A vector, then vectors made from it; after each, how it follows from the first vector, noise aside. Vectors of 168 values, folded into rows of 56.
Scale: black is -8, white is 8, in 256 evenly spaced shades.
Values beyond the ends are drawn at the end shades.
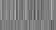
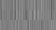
negated, shrunk.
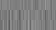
wrapped around, negated, shrunk.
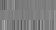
reversed, partly zeroed.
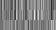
negated, scaled up.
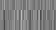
reversed, negated.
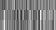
reversed, scaled up.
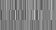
sign-scrambled.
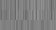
negated, shrunk.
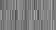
sign-scrambled.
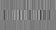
reversed, negated, partly zeroed.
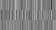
sign-scrambled.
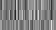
negated, scaled up.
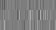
reversed, partly zeroed.
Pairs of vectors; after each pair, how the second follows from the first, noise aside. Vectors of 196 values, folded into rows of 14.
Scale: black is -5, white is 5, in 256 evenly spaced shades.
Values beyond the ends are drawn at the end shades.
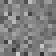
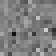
wrapped around, partly zeroed.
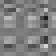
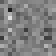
reversed, negated, partly zeroed.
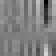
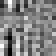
reversed, scaled up.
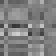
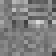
reversed, partly zeroed.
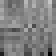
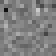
wrapped around, partly zeroed.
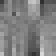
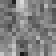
reversed, negated.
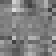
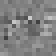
wrapped around, partly zeroed.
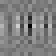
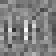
reversed, negated.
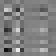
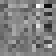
reversed.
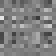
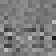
reversed, negated, partly zeroed.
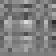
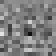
reversed, negated.
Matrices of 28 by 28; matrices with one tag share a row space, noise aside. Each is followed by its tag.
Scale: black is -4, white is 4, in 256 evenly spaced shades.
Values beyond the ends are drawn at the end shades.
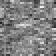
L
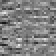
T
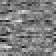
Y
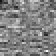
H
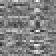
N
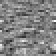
L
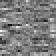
T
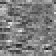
Y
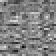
H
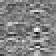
N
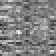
T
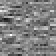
T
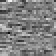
Y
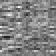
T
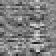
N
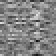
N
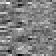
Y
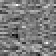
H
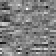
T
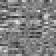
H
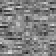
T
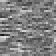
Y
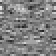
L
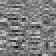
H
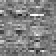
N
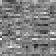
T
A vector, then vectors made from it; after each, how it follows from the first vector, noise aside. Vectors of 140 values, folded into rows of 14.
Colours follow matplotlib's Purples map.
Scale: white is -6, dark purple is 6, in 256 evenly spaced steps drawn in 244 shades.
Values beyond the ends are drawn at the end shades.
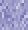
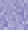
reversed, shrunk.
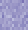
negated, shrunk.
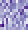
wrapped around, negated, scaled up.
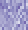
wrapped around.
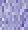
wrapped around, negated.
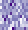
wrapped around, negated, scaled up.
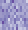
wrapped around, negated.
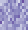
wrapped around, negated.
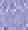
reversed, negated, partly zeroed.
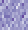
copied.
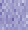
partly zeroed.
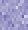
partly zeroed.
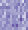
sign-scrambled.
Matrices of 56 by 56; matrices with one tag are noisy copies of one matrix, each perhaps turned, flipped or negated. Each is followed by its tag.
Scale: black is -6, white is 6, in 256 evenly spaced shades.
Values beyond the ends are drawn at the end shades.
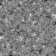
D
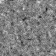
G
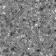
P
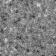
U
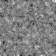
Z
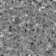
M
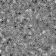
M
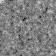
G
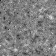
U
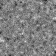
D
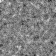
Z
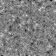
M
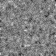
M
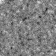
G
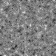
M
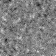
U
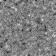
M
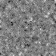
M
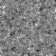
P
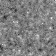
U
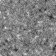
U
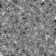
Z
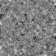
D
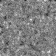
P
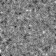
M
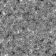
Z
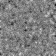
M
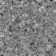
M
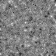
M
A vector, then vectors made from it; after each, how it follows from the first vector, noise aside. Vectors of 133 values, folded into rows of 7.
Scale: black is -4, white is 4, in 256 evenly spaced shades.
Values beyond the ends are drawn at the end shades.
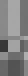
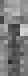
reversed, negated.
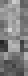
copied.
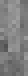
shrunk.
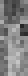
reversed.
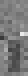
reversed, negated, partly zeroed.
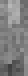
partly zeroed.
